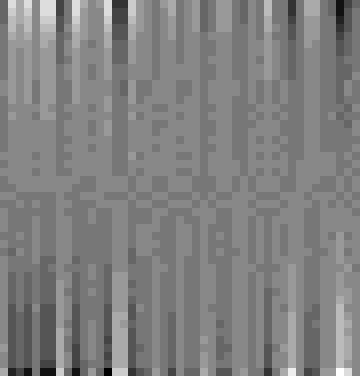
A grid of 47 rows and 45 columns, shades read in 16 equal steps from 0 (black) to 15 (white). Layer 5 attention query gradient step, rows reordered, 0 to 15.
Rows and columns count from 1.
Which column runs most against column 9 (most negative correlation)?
12
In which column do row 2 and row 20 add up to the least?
43
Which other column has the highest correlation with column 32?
21
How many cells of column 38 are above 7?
27
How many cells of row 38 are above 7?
21
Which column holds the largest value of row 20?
17
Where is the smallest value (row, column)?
47, 14
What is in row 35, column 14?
6
